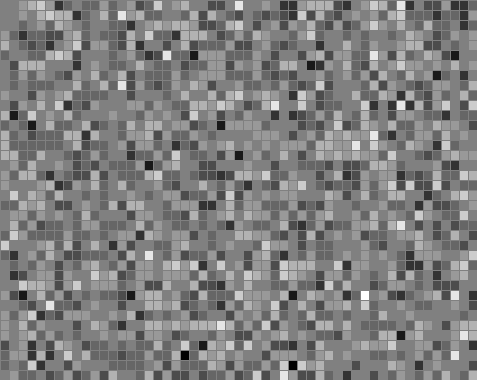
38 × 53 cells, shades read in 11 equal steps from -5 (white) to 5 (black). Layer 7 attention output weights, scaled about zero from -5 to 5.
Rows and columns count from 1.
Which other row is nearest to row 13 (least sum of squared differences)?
31
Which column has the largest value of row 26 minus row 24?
2
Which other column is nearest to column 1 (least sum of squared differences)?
11
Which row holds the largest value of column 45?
34
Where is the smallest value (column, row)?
41, 30
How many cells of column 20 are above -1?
19
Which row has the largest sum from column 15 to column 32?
5
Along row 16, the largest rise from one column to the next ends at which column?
27
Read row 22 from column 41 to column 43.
1 -2 0
